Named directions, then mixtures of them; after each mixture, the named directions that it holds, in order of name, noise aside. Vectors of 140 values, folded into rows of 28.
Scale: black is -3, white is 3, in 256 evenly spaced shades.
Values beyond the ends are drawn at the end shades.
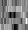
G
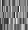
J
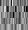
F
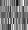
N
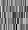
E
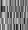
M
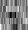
G, J.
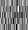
E, N.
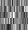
F, G, N.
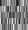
F, N.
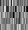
F.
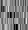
G, M.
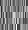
E.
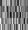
F, M, N.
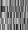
M.
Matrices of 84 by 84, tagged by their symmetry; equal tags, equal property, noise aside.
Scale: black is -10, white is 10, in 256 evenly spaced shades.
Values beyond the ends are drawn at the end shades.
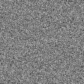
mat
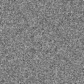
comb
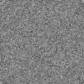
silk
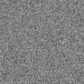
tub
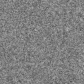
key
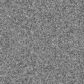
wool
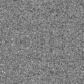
wool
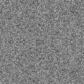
wool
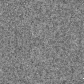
wool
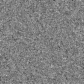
key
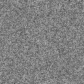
mat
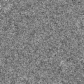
silk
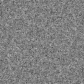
mat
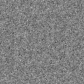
key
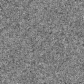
silk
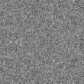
wool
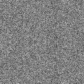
wool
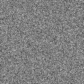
mat
